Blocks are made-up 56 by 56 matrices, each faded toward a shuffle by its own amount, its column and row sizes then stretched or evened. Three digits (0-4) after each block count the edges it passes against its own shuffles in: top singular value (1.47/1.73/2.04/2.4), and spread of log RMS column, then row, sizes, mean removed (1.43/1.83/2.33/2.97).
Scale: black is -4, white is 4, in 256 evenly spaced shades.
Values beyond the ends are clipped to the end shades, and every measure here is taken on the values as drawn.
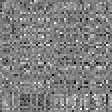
4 1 2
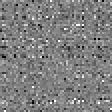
3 1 2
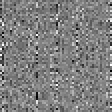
3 4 0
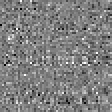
3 0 2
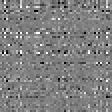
4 2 4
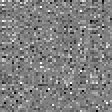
3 1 1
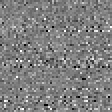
2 0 3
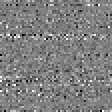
0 0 4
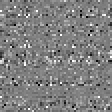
2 1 4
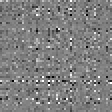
2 3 3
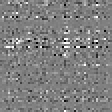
3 2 4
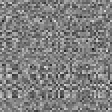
4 0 3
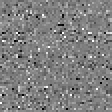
2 0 2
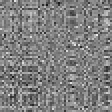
4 2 0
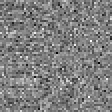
2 0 0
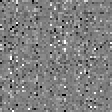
0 2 0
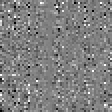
0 4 1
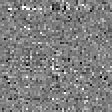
2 1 1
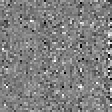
0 3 1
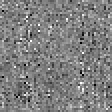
1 2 0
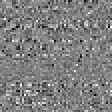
3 0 3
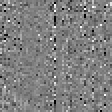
1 3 1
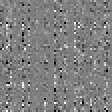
0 4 2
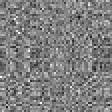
4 1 0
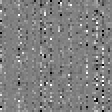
1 4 0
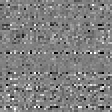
3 1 4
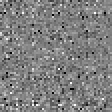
0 1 2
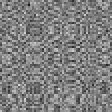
4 2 0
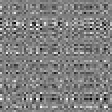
4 3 4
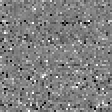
0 0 2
